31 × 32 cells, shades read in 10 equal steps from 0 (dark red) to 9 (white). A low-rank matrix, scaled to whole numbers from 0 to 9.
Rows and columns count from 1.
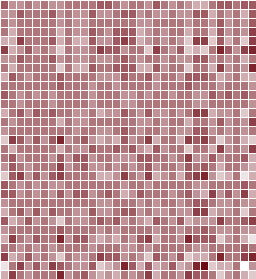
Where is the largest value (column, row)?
31, 30
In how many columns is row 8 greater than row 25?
12
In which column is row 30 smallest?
26
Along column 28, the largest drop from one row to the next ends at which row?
17
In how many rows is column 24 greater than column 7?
15
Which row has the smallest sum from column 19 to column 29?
27
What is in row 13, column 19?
3
